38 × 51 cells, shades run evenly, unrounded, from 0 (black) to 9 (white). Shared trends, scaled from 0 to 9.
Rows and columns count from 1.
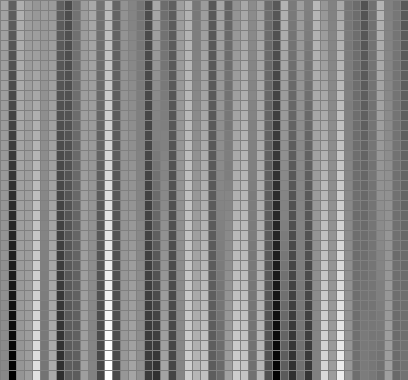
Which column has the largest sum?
14
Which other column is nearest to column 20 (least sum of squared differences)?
39
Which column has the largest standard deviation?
20
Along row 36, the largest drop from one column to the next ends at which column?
15
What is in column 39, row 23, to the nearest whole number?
3
